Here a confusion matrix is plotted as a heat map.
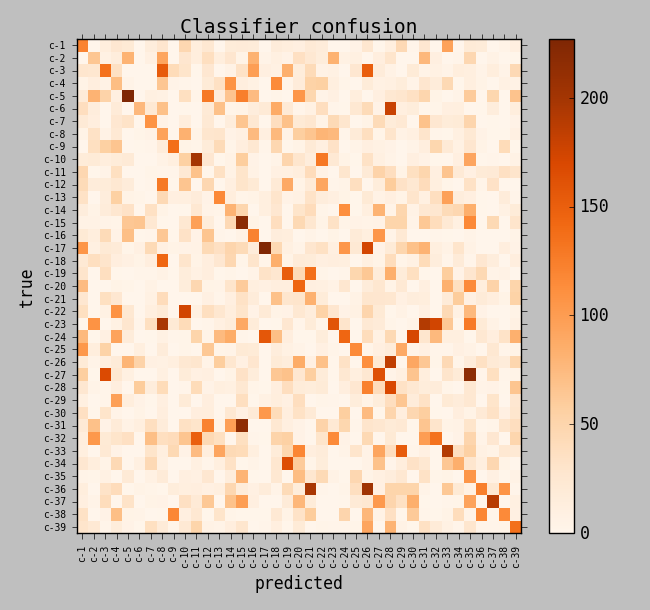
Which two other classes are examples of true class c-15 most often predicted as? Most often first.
c-35, c-11
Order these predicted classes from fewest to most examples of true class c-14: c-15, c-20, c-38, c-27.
c-38, c-20, c-15, c-27
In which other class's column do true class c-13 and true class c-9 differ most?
c-33
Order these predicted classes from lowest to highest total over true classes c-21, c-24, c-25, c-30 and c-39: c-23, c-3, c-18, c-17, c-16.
c-23, c-16, c-3, c-18, c-17
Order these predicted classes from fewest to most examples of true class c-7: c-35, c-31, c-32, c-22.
c-22, c-32, c-35, c-31
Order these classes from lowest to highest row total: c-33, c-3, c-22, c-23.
c-22, c-3, c-33, c-23
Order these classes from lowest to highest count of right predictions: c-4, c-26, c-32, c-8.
c-4, c-8, c-26, c-32
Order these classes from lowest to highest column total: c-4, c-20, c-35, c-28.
c-4, c-20, c-28, c-35
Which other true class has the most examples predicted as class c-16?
c-3
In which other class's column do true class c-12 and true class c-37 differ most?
c-8
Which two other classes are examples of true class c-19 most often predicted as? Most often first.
c-21, c-28
